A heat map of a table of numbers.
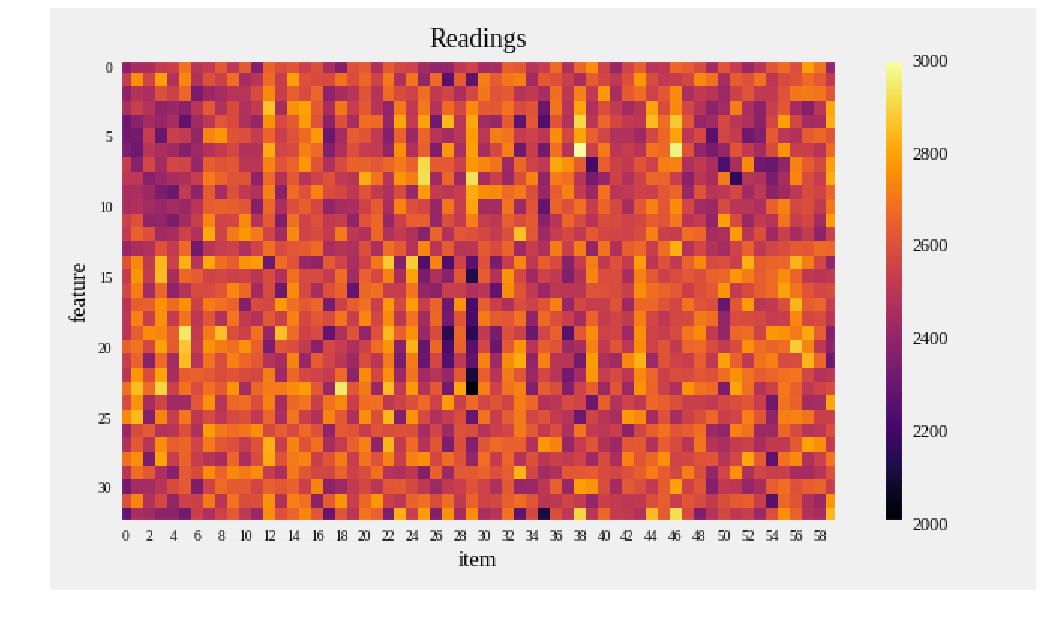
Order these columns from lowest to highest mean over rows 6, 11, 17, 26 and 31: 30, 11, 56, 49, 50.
49, 50, 30, 11, 56
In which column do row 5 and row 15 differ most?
29
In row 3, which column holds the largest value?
12
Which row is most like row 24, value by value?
31
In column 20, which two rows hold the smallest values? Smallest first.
19, 12
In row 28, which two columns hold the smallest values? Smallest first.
54, 2
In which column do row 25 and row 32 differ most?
38
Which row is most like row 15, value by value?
22
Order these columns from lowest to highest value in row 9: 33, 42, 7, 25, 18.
42, 18, 7, 33, 25
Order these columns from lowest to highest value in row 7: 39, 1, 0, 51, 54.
39, 54, 1, 51, 0
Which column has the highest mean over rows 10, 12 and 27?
7
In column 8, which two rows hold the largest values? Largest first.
19, 5
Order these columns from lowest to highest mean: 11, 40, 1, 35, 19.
35, 19, 11, 40, 1
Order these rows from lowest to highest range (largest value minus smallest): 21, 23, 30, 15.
30, 21, 15, 23
